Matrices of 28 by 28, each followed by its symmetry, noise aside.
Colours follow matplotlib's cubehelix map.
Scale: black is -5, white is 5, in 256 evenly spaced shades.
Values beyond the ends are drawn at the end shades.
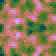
mirrored top to bottom.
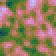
antisymmetric.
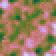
symmetric.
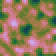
symmetric across the other diagonal.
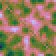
symmetric across the other diagonal.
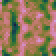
mirrored top to bottom.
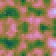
mirrored top to bottom.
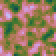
antisymmetric.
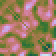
symmetric.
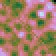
symmetric across the other diagonal.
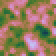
antisymmetric.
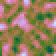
symmetric.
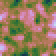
antisymmetric.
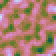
symmetric.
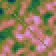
symmetric.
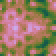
mirrored top to bottom.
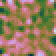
antisymmetric.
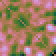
symmetric.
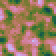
antisymmetric.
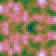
mirrored top to bottom.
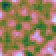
symmetric.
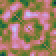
symmetric.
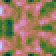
mirrored top to bottom.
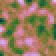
antisymmetric.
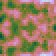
mirrored top to bottom.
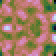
mirrored top to bottom.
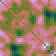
symmetric.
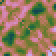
symmetric.
